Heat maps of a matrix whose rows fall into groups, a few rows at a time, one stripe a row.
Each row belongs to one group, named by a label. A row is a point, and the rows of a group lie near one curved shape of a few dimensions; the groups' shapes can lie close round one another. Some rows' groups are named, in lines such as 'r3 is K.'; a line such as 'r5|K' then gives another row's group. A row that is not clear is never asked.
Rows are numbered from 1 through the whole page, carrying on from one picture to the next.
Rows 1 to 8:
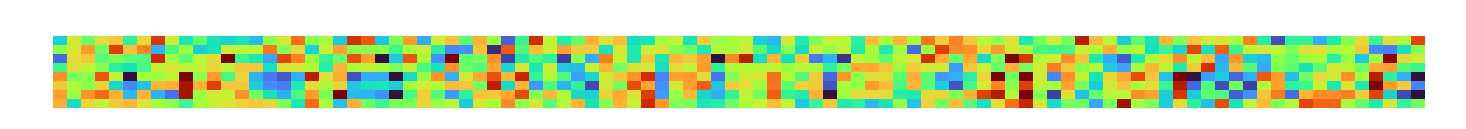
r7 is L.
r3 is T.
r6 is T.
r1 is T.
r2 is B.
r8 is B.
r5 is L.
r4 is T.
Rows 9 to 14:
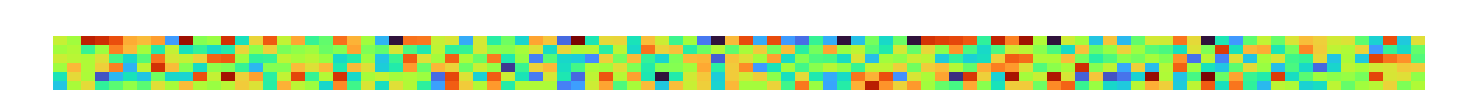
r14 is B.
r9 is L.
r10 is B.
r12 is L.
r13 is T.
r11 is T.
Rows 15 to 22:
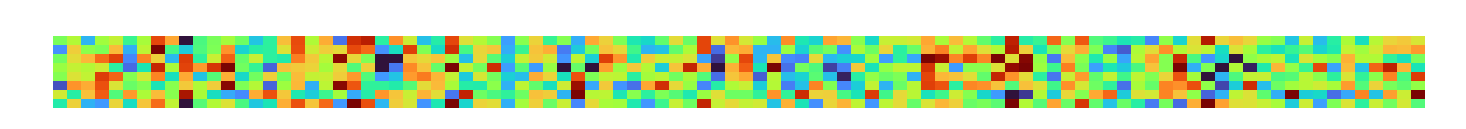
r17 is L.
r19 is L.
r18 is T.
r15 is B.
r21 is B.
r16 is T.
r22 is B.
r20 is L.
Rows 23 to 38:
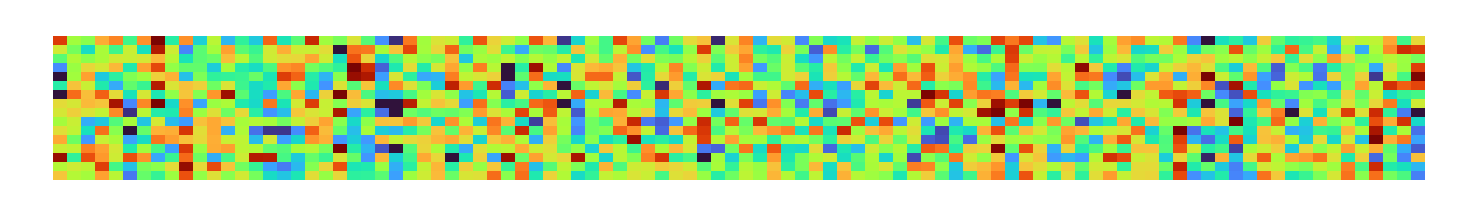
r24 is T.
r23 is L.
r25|B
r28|B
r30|L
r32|T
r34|T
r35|L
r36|B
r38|L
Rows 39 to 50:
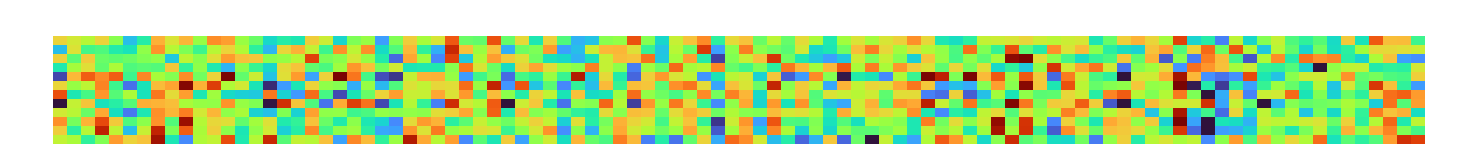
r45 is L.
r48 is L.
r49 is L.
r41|B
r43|L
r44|T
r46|T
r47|T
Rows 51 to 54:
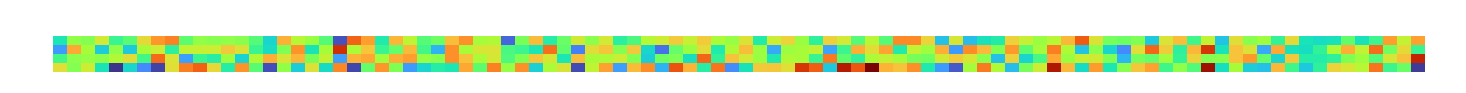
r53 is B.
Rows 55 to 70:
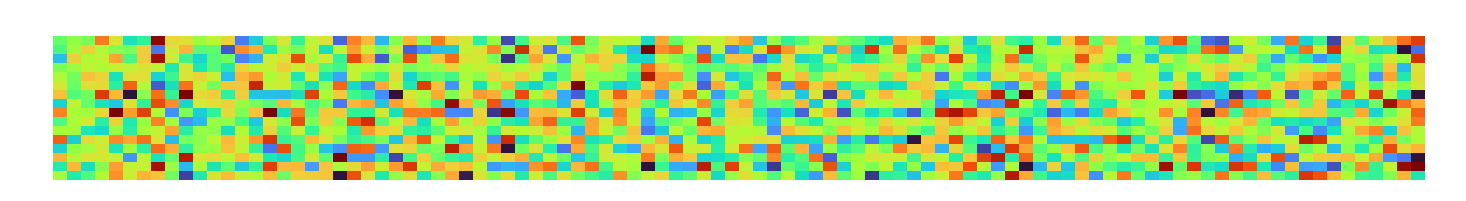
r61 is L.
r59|B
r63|B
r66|B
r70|B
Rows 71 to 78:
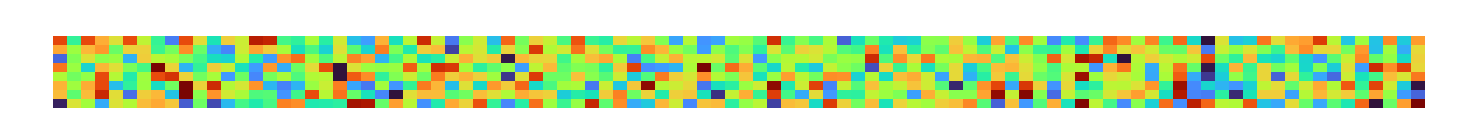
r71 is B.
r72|B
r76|L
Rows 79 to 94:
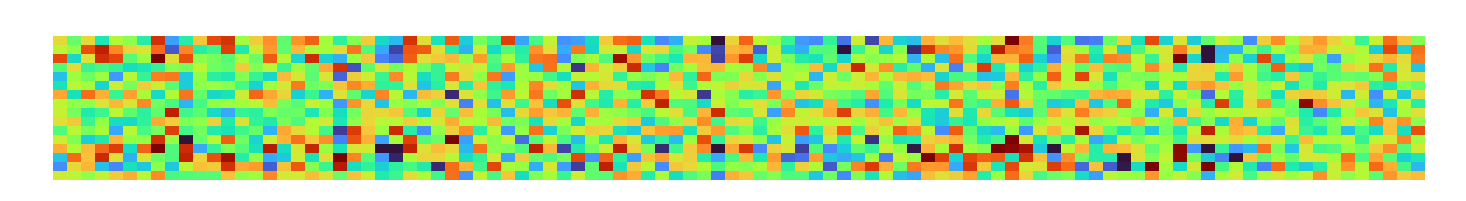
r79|B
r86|B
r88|T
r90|B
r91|L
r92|L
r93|T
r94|B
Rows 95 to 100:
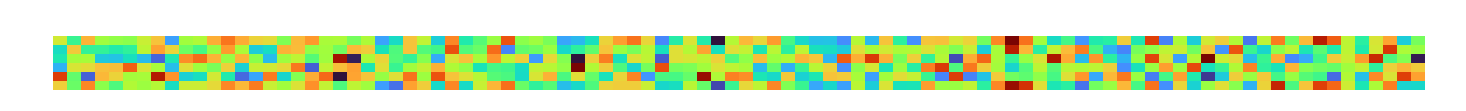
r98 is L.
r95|B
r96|T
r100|B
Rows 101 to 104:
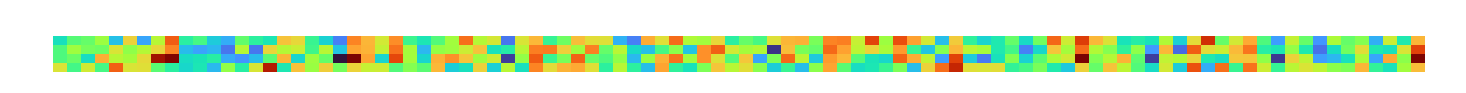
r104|B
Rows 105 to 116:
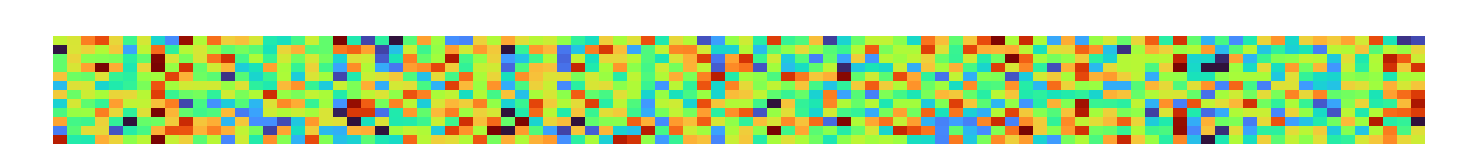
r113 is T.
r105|L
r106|T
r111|B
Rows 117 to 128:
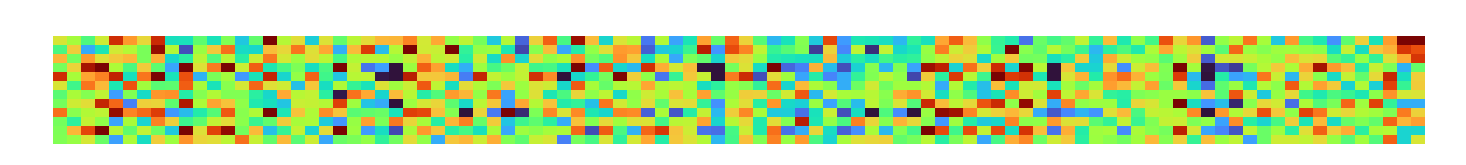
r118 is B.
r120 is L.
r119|B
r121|L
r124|L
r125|B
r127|L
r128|B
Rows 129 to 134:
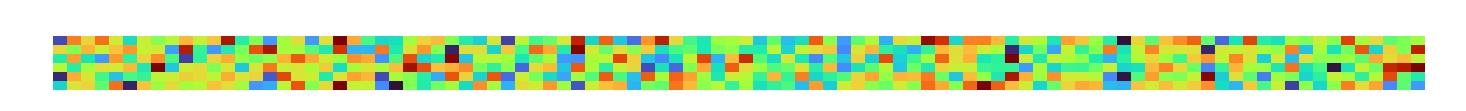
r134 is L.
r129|L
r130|B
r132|B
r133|T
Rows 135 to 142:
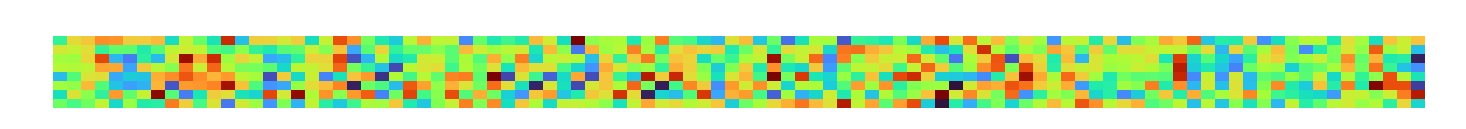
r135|L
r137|L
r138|L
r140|T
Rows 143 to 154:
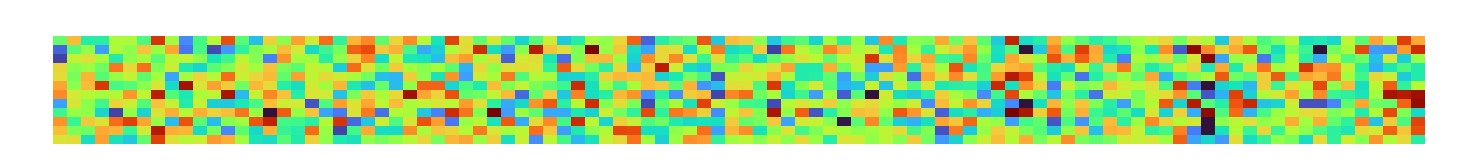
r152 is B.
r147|B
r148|L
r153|L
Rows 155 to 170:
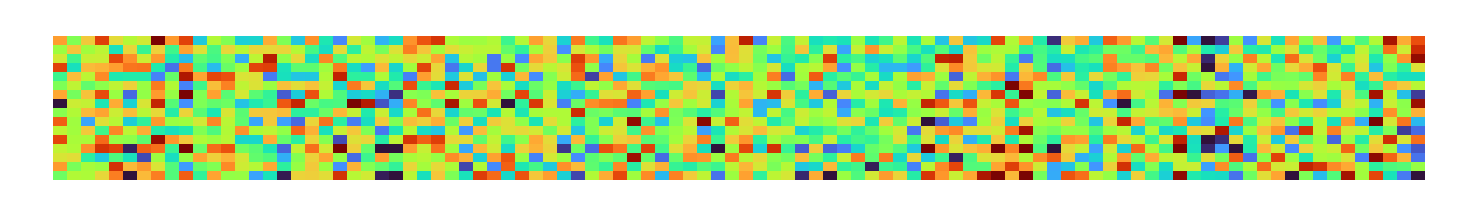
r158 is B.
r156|B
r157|B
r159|L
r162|T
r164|T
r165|B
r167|L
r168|T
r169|B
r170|L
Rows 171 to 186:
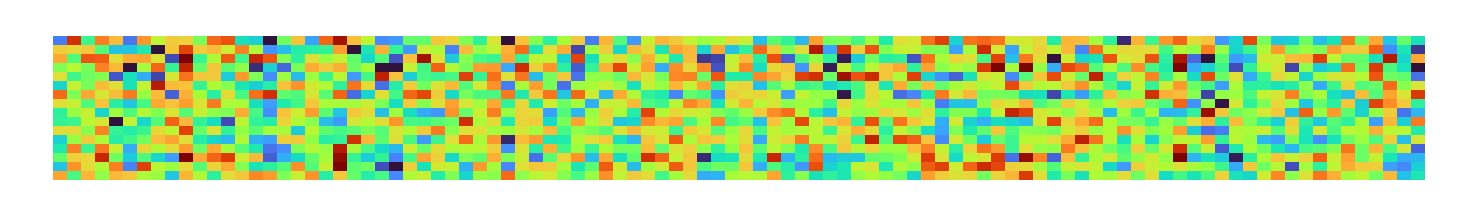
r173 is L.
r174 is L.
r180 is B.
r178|T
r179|B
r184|L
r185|L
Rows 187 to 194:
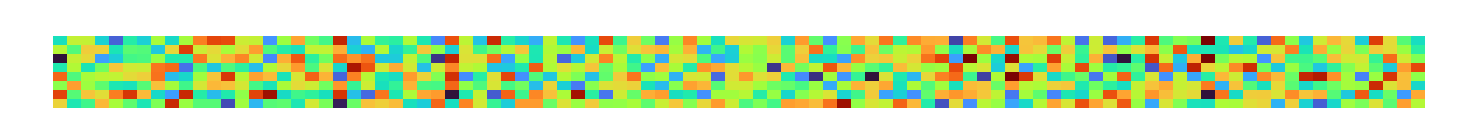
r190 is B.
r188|L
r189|T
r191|B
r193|B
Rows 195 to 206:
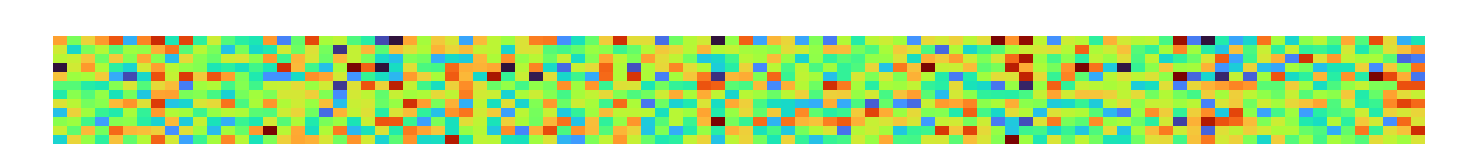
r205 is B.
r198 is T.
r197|B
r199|T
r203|B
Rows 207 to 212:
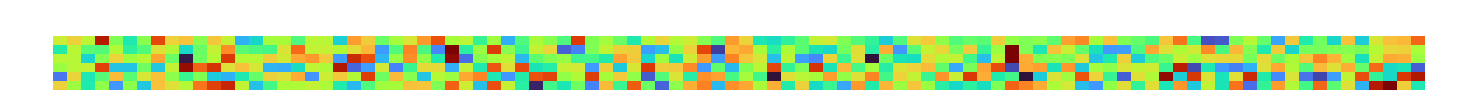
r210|L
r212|T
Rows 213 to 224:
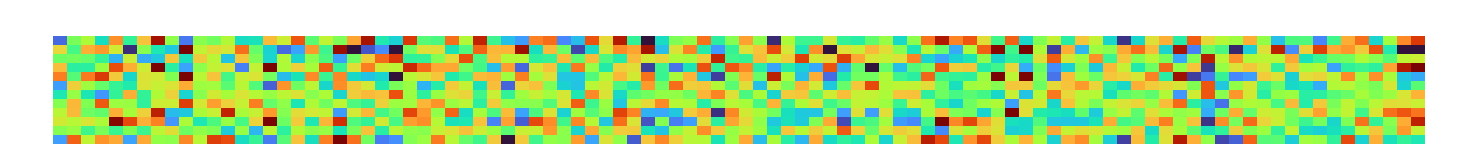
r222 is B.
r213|T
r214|L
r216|B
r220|L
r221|B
